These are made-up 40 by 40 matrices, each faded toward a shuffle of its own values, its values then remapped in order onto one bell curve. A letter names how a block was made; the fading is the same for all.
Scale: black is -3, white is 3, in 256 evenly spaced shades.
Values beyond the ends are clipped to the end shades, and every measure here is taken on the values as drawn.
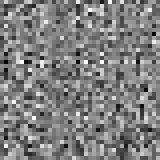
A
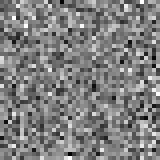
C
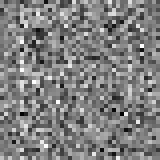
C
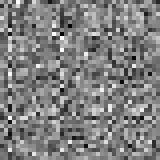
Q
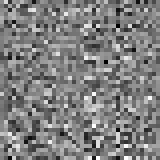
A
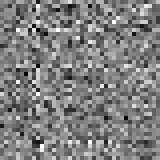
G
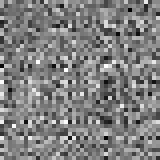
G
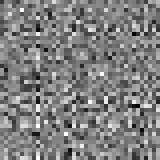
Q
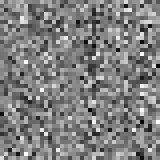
C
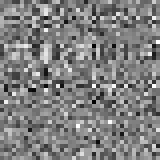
Q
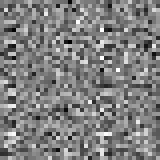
A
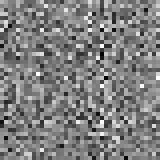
G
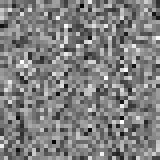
C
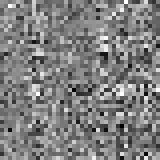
A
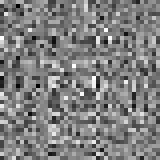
Q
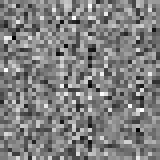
C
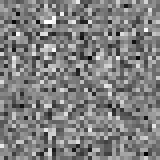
A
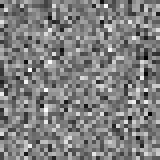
C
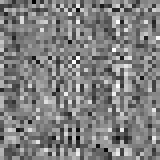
Q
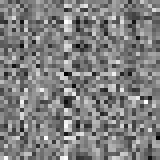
G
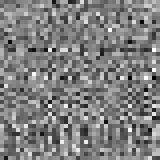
Q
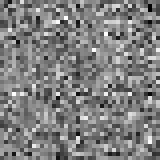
A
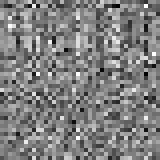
Q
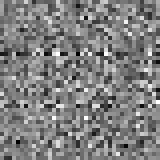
A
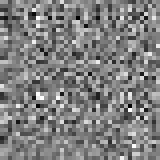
G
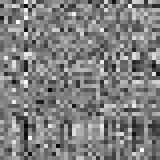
Q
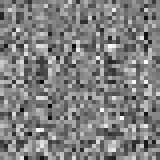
Q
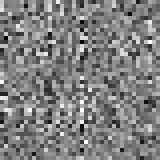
G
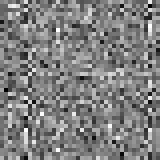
G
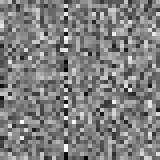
C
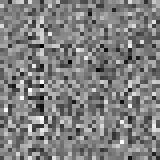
A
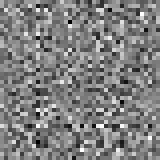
G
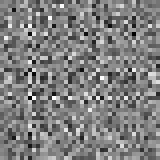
Q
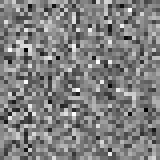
C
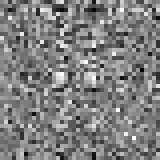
A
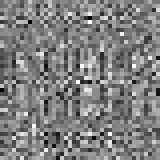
Q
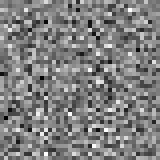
G
